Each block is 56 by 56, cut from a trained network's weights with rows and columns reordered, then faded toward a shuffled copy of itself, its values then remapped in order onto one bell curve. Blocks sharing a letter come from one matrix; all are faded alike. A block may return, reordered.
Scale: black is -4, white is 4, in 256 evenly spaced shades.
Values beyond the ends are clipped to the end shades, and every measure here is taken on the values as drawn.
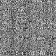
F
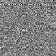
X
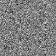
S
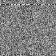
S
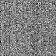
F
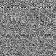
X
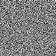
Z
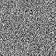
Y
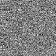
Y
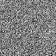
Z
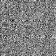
F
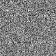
Z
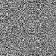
X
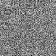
Y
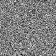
Y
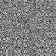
X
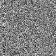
S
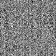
F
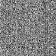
F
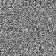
Y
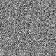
Y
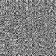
X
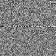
S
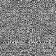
X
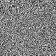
Z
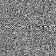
S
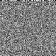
X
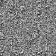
S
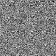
Z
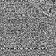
X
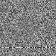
S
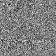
Z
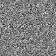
Z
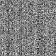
F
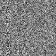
S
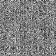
F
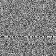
S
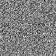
Z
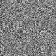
Y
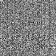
F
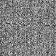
F
